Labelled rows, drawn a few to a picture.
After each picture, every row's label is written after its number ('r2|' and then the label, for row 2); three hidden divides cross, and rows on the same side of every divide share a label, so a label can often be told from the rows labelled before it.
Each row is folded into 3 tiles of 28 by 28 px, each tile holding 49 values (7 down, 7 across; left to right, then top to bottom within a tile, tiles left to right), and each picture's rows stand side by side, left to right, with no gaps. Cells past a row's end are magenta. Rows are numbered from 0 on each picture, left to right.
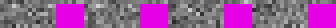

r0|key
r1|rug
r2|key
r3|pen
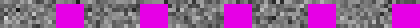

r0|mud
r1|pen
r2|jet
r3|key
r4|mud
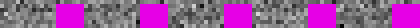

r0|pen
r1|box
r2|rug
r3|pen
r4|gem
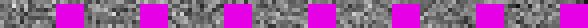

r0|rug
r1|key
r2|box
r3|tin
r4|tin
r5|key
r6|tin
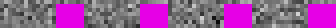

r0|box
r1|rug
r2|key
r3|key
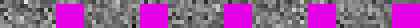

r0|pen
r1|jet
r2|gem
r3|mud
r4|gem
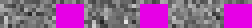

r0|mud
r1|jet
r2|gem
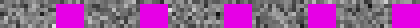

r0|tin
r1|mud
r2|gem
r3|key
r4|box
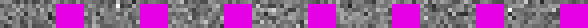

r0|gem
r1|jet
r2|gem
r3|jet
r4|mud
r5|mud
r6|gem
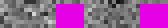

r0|mud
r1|gem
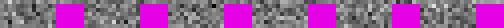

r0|box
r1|box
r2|tin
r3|tin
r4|jet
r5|rug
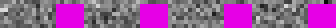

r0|gem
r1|rug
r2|gem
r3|mud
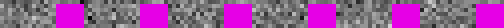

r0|tin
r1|key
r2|key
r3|gem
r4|tin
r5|rug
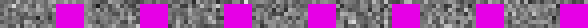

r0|rug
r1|tin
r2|jet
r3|box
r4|box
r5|tin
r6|gem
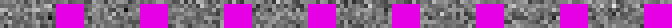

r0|gem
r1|key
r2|jet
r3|pen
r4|jet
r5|gem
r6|gem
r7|rug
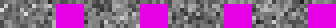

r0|jet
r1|tin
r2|rug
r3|key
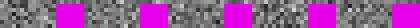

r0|tin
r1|pen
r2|key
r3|mud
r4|tin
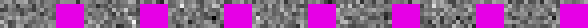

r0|box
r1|mud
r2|rug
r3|mud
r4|gem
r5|rug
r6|gem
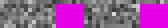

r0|tin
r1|key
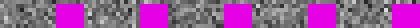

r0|mud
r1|box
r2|key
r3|jet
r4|box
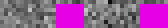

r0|mud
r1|gem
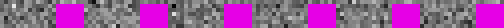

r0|key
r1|tin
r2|pen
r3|tin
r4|pen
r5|key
